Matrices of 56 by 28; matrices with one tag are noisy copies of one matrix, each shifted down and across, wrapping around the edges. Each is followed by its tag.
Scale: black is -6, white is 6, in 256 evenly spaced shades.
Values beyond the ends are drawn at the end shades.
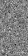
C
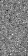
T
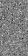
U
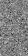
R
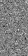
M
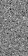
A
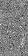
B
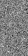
U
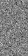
C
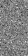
C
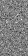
A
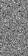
A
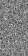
U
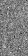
U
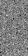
U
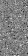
R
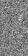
B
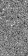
R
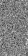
B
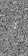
B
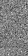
A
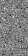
M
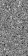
B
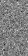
A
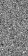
R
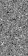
M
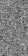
T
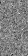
U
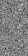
B
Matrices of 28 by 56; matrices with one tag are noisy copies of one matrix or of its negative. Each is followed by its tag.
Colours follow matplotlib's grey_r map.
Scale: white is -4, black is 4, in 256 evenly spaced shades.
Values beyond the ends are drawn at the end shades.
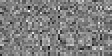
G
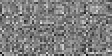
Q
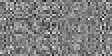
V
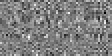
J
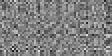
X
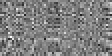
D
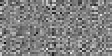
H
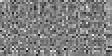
X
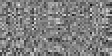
D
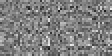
G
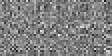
X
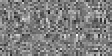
J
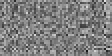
X
